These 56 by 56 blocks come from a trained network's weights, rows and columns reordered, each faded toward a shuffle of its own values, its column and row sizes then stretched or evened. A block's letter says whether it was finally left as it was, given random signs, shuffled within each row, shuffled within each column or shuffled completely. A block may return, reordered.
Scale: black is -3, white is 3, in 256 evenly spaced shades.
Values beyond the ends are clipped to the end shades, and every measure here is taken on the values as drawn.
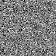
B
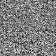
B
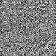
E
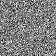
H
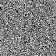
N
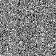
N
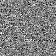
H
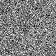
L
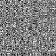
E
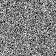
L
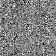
N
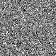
H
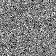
L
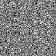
E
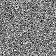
L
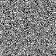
B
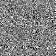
B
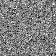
L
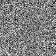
B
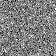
L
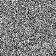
N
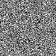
H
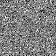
H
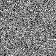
H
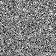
L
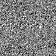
H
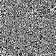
B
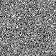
H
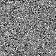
N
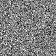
L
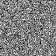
N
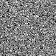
H
